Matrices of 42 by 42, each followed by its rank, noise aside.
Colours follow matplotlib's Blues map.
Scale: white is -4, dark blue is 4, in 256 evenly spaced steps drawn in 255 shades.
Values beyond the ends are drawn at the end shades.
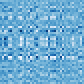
two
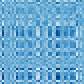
one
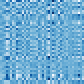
two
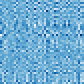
four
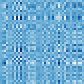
two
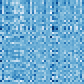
three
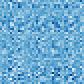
four
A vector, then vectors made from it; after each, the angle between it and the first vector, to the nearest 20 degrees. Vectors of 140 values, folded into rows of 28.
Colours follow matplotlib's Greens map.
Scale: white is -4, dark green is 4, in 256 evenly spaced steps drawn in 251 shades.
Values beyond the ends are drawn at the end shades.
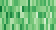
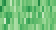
60 degrees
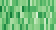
20 degrees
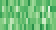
60 degrees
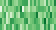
160 degrees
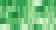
100 degrees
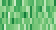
100 degrees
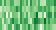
140 degrees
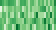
140 degrees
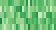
140 degrees
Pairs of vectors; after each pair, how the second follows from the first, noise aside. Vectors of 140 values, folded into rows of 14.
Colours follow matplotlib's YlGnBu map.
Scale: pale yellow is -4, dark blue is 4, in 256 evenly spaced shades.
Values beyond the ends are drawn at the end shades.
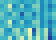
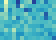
reversed, negated, partly zeroed.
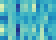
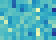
reversed, negated, partly zeroed.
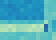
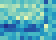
negated.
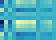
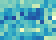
reversed, negated.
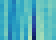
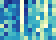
reversed, negated, scaled up.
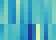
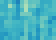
reversed, negated, shrunk.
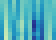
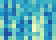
negated.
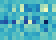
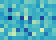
reversed, partly zeroed.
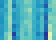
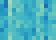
reversed, negated, shrunk.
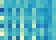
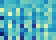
negated.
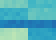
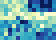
reversed, negated, scaled up.
